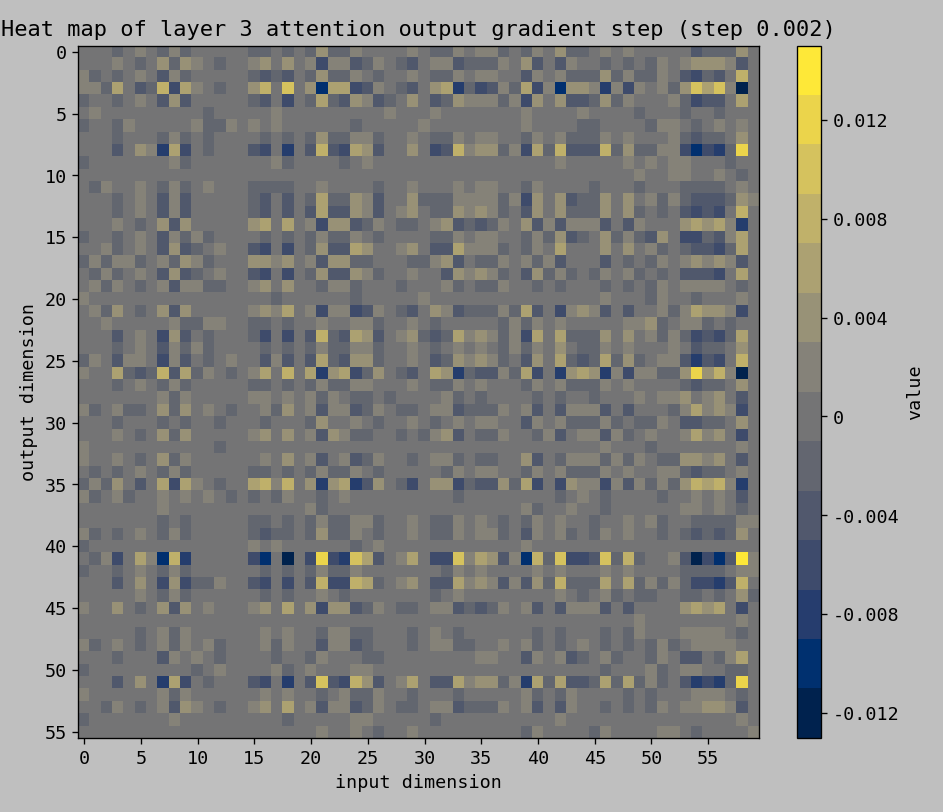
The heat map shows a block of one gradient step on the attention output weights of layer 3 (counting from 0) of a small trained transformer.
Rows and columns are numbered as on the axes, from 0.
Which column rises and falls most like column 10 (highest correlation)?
51
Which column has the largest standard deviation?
58
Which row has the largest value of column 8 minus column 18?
41
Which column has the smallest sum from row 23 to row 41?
39
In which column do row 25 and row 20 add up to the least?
54
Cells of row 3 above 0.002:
18
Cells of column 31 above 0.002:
4
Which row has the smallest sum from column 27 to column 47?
3
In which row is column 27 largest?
5
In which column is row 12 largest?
21
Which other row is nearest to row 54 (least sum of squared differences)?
46
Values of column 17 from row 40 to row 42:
0.002 0 0
